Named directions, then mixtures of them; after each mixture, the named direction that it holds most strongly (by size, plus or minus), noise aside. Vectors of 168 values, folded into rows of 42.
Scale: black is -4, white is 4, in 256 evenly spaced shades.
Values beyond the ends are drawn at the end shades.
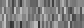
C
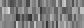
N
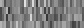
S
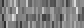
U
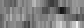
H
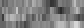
H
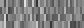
S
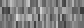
N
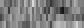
H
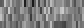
S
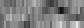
H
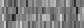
U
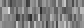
N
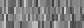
C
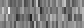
N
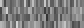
S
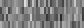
S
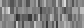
N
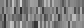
C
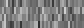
C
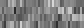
C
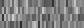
U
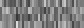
N
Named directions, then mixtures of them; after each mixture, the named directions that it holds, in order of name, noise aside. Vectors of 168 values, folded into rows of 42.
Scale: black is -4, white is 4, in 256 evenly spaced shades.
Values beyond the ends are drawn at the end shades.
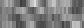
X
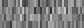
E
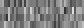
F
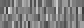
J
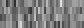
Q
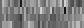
E, F, X.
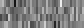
F, J, Q.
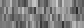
E, J, X.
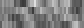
X.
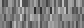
E.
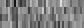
F, Q, X.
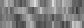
X.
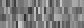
Q.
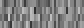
E, F.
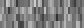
J, Q, X.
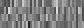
J.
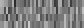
F, J.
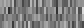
J.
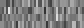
J, Q.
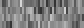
E, Q, X.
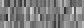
F.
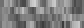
X.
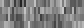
F, X.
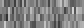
F.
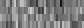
Q, X.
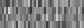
J, Q.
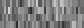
J, Q, X.
